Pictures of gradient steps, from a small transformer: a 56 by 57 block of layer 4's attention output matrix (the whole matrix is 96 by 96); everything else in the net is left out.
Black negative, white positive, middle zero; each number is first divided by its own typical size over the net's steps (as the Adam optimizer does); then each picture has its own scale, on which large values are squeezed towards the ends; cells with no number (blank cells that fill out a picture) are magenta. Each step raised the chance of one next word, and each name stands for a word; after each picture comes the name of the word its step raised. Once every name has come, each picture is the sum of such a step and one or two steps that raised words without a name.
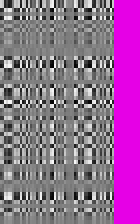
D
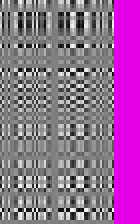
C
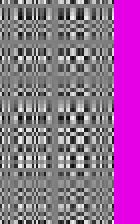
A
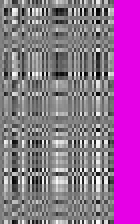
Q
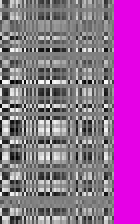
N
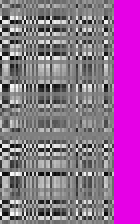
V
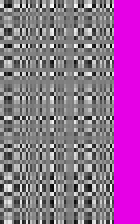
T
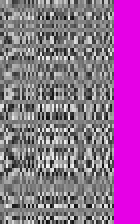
A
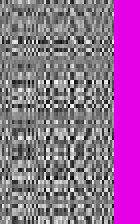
N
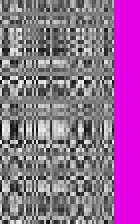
N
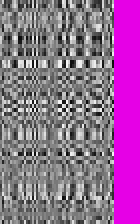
D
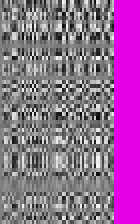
A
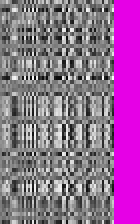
Q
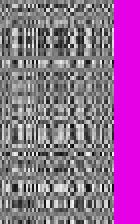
T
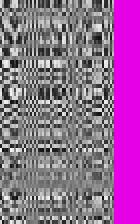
D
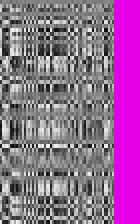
V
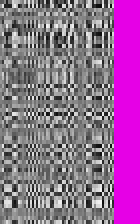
T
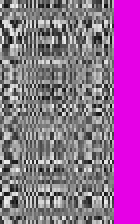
T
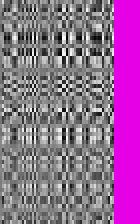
A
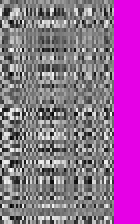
Q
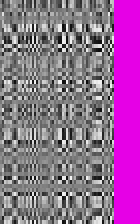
N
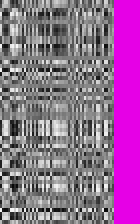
C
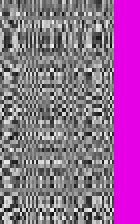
C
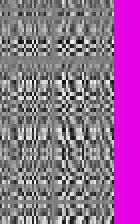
N
